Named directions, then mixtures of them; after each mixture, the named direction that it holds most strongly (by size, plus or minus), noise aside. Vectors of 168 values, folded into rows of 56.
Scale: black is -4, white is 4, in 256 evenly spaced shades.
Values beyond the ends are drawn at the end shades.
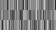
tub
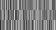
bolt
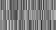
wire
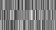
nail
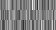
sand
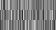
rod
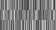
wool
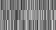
wire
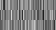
rod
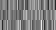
tub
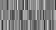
tub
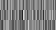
rod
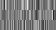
wool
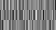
tub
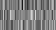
nail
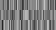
tub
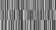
bolt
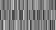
tub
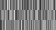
wool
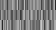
tub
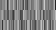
tub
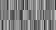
tub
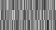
tub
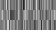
wire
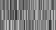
bolt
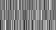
bolt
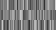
tub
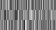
wire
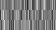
sand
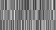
wool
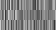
bolt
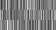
wire
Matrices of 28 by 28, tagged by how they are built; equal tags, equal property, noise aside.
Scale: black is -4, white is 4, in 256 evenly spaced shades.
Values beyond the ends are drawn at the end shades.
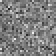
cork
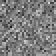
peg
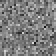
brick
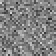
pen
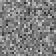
brick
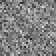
pen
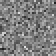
brick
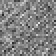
peg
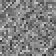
peg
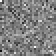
cork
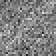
peg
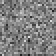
brick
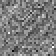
peg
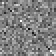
cork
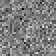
brick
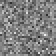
brick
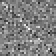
cork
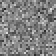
brick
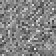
peg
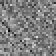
pen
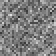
peg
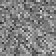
pen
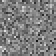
brick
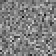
brick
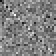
cork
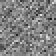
peg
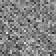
pen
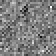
peg
